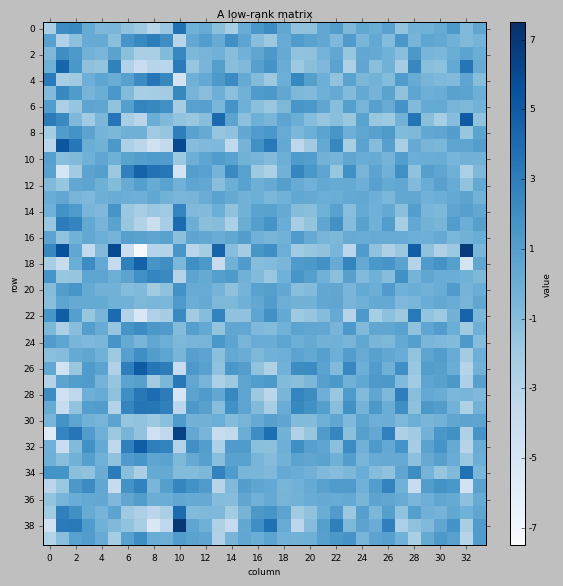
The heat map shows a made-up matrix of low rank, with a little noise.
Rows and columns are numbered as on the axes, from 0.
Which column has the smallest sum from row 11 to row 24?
7
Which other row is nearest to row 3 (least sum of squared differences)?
22
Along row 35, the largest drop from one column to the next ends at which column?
32
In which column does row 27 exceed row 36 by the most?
10
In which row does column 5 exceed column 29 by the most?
17
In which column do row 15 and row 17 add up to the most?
1
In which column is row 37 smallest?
8
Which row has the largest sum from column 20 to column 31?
18
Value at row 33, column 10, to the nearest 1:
-1
